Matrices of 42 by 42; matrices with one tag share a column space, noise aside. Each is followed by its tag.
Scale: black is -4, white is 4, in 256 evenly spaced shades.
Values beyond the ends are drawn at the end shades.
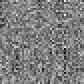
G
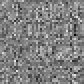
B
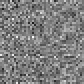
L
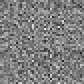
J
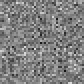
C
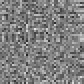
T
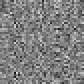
T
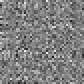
J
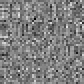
B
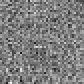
G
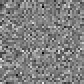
J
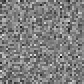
L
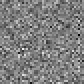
J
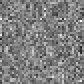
B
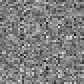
L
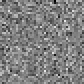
C
